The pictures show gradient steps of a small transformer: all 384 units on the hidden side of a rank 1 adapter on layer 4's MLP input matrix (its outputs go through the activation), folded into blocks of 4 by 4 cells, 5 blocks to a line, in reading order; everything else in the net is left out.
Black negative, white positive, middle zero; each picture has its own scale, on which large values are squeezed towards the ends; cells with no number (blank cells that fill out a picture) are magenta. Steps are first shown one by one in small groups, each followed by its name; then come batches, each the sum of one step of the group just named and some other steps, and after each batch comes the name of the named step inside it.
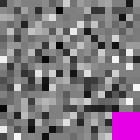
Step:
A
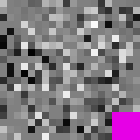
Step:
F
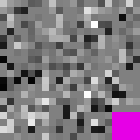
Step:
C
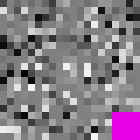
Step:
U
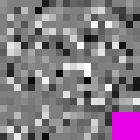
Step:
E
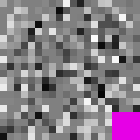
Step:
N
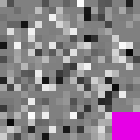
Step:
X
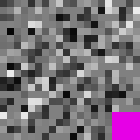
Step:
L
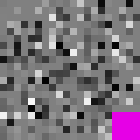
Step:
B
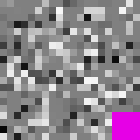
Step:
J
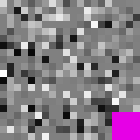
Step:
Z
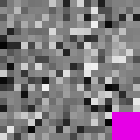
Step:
F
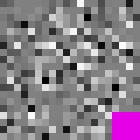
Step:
X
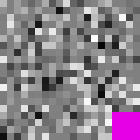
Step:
N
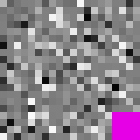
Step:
X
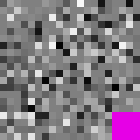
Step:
B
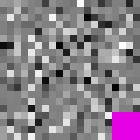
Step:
X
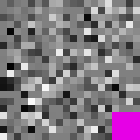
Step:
L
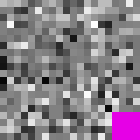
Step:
C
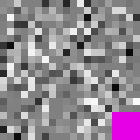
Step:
J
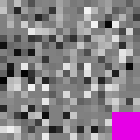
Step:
U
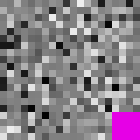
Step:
U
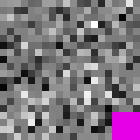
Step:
C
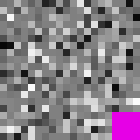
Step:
U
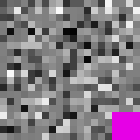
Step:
L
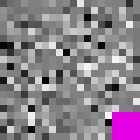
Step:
X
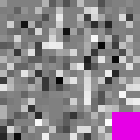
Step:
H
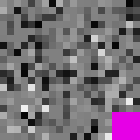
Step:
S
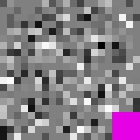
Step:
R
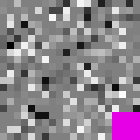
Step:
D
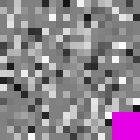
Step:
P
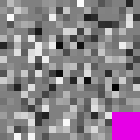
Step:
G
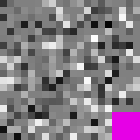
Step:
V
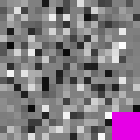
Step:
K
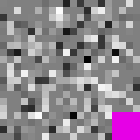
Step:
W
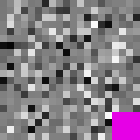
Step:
K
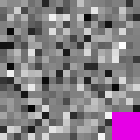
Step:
K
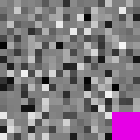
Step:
W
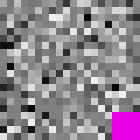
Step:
D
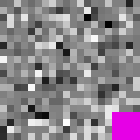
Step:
V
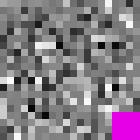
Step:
R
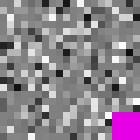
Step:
P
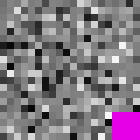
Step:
K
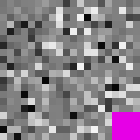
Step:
H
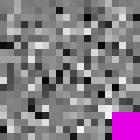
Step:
R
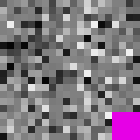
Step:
S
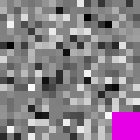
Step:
H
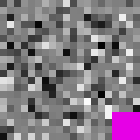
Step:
R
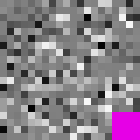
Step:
R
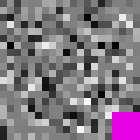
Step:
R
